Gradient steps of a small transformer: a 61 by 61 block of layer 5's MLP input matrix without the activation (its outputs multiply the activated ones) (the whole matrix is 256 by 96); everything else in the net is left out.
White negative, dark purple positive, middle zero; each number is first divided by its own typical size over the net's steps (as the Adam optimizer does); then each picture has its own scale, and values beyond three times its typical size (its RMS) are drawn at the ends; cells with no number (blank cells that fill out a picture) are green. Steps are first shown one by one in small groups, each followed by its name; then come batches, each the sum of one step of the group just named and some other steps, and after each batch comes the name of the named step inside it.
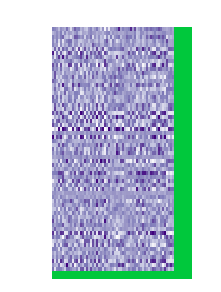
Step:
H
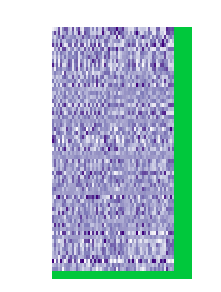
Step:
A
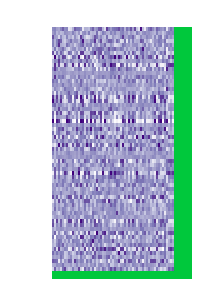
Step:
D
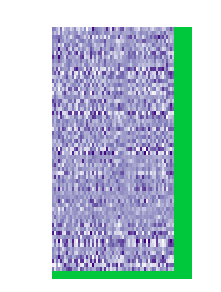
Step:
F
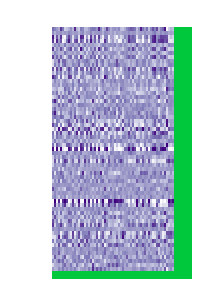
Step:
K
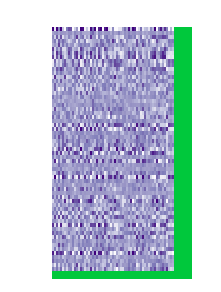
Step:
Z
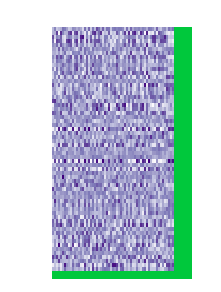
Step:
K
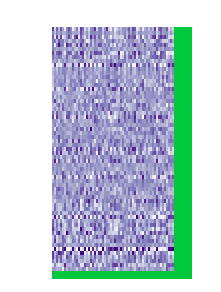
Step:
Z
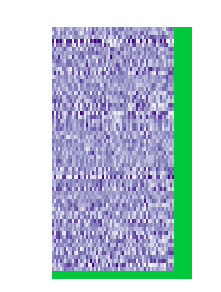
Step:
F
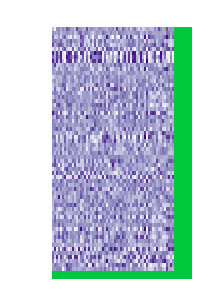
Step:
A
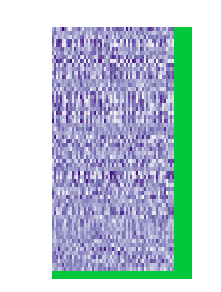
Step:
D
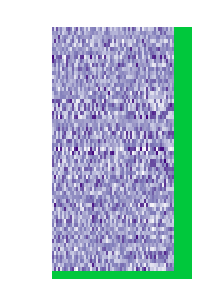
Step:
F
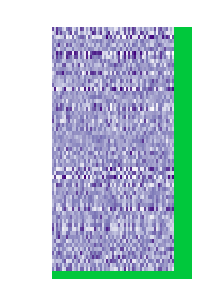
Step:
Z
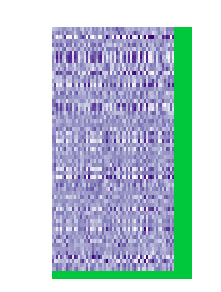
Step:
A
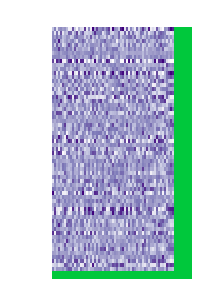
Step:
F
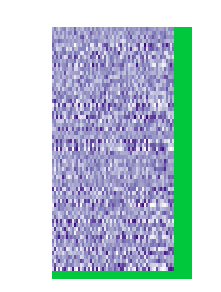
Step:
K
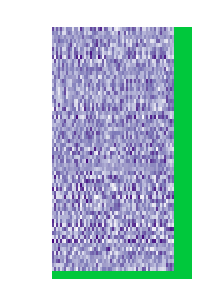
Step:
Z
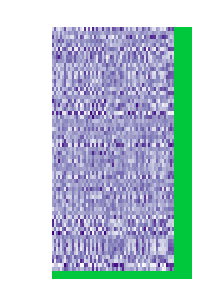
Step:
F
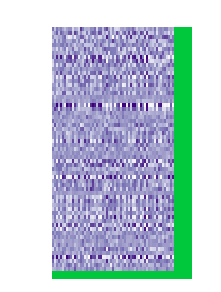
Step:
Z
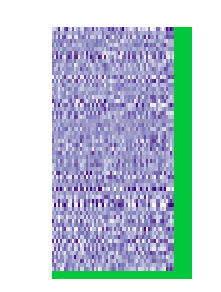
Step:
A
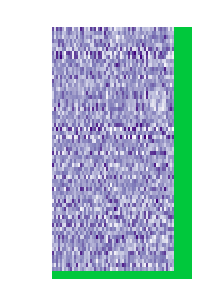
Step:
Z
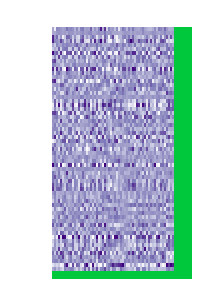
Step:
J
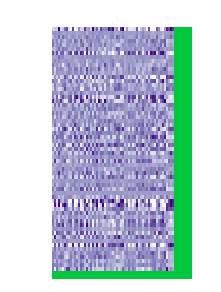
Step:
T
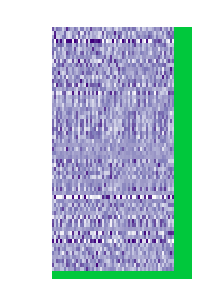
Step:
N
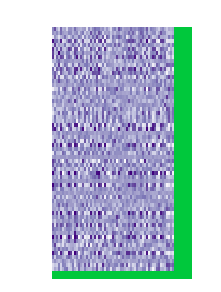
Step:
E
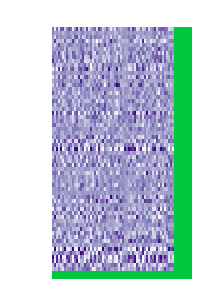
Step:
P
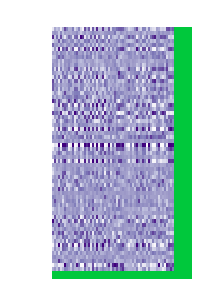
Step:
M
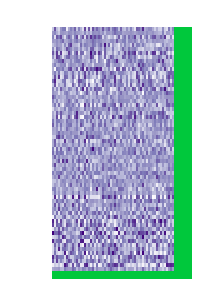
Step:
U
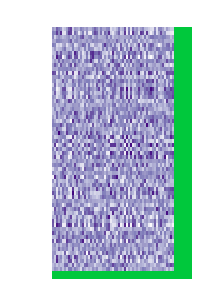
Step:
U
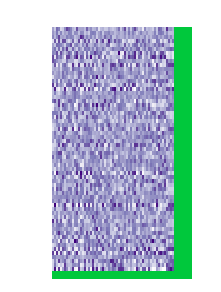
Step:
M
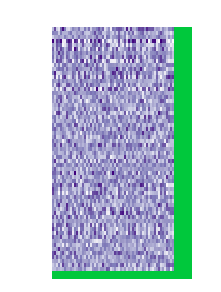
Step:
E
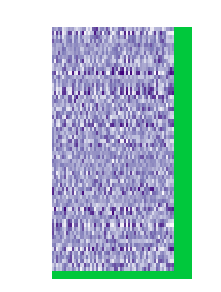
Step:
E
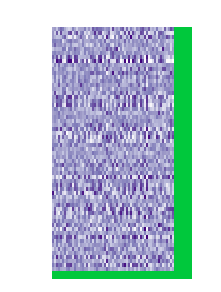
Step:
E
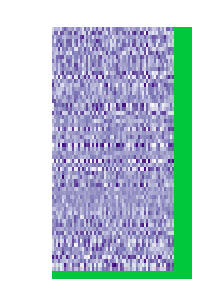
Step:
M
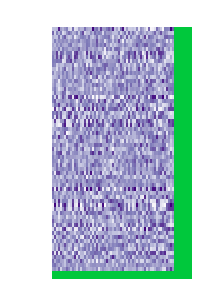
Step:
T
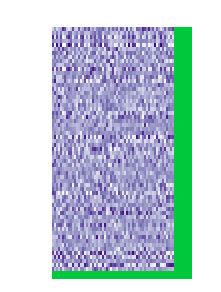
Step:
J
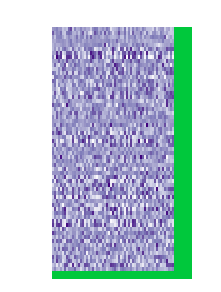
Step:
U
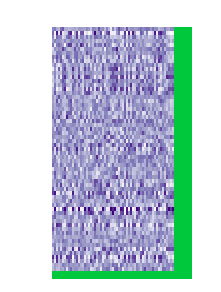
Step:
P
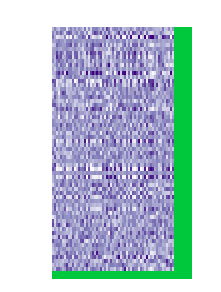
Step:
U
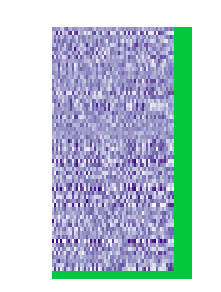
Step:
N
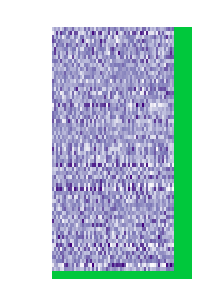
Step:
J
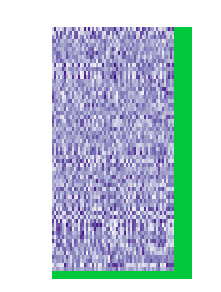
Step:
U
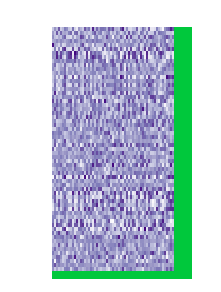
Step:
T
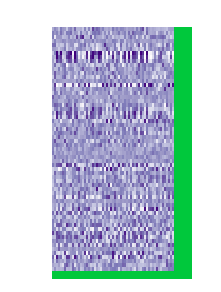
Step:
U
